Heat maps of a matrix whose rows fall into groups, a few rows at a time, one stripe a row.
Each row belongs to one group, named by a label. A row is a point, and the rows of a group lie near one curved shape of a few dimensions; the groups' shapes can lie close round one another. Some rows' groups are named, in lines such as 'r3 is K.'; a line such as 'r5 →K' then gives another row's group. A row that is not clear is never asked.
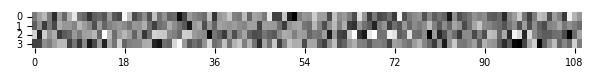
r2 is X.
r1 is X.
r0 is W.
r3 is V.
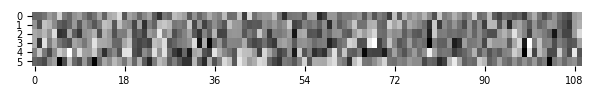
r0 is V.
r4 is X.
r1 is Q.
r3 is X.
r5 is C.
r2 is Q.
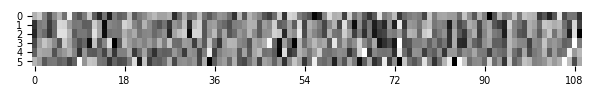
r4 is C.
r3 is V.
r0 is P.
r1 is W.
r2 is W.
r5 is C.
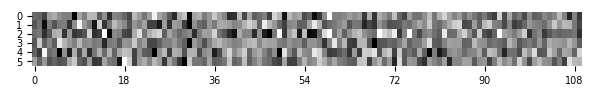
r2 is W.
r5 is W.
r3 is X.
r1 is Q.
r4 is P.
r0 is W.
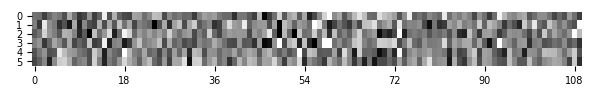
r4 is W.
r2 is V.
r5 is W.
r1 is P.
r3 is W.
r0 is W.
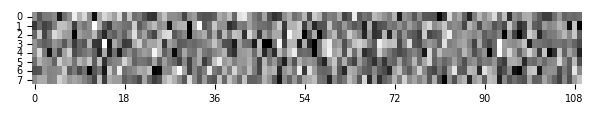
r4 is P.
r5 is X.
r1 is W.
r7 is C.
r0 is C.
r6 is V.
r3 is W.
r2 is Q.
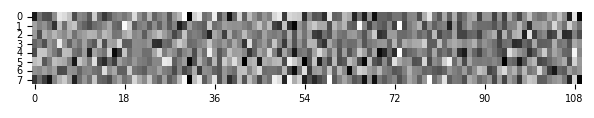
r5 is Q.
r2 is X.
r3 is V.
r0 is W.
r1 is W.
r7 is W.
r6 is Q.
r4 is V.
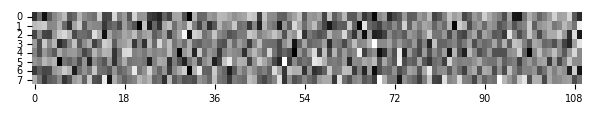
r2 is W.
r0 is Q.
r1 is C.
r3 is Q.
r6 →W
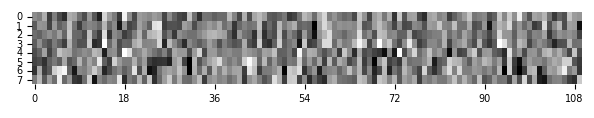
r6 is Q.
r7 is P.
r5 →Q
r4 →W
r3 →W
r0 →W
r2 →W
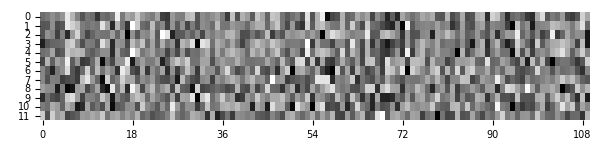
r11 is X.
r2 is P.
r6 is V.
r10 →Q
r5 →P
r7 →Q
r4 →W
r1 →W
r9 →W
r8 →W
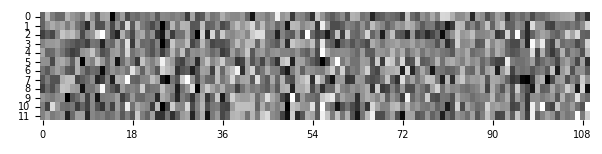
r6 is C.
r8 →W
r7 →V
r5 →W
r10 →P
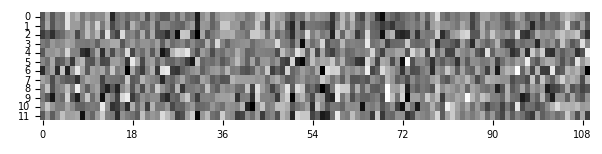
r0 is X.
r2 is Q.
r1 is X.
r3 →V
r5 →W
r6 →P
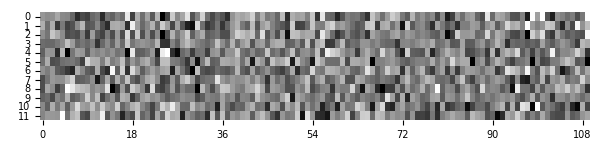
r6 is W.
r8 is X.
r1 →W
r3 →V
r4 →P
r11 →Q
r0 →P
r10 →X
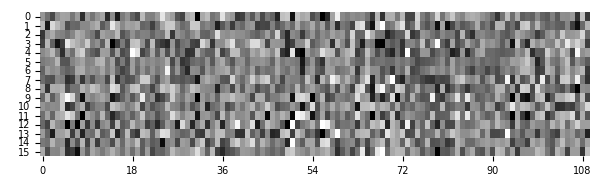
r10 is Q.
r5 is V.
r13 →W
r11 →Q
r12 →P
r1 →X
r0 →W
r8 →X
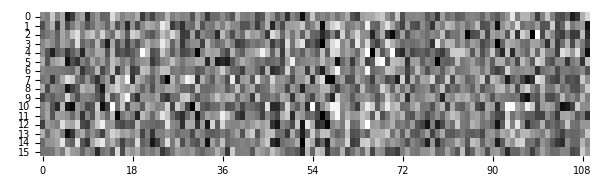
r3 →P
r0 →Q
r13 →Q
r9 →V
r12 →Q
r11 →W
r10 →W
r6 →W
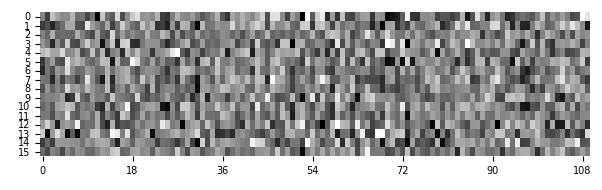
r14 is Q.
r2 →W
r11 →V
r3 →V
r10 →V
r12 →P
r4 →Q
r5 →W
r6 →V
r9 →Q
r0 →V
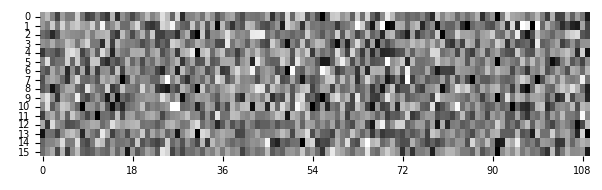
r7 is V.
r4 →W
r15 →P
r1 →X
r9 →P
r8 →Q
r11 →V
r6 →P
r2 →Q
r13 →W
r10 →Q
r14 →Q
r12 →X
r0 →P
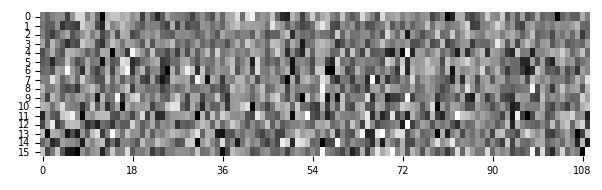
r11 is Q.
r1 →Q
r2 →V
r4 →W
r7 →C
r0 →C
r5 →V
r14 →W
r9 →V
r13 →X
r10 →Q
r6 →V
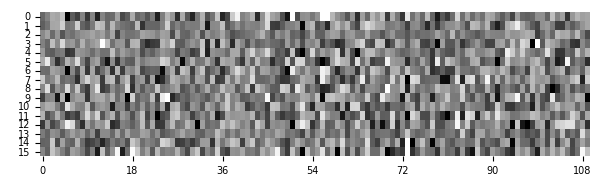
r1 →Q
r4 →Q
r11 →C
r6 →P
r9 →P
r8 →P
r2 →V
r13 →V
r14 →C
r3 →X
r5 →P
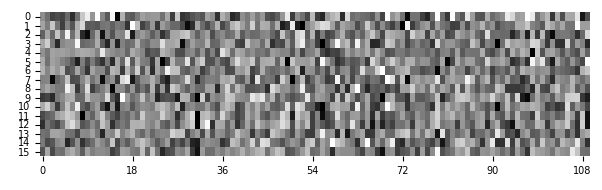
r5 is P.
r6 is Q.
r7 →V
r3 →P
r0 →V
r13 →Q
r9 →Q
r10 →P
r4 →X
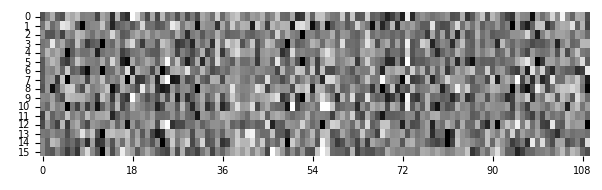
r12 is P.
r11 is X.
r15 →Q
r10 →P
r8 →Q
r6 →P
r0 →W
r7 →P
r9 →W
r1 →Q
